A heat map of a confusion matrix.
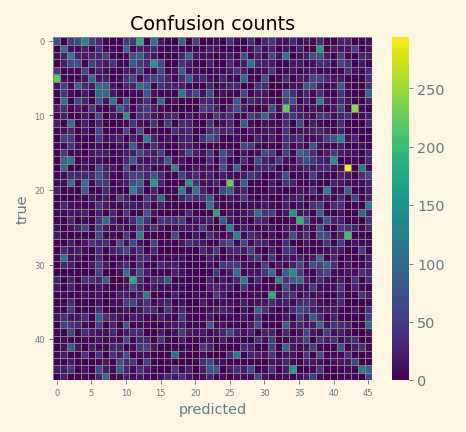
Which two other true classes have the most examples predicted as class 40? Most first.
16, 13
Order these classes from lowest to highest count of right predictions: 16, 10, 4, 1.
4, 16, 1, 10
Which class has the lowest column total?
32
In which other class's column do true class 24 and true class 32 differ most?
11
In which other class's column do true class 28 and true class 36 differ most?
29
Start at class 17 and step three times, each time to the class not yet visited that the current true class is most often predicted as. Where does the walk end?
12
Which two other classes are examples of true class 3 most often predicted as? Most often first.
14, 28
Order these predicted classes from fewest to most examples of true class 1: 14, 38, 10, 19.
19, 14, 10, 38
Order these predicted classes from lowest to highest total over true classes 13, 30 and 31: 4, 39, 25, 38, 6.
4, 25, 38, 6, 39
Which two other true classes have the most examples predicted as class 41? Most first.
13, 6
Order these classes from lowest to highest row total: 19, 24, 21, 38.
21, 38, 24, 19
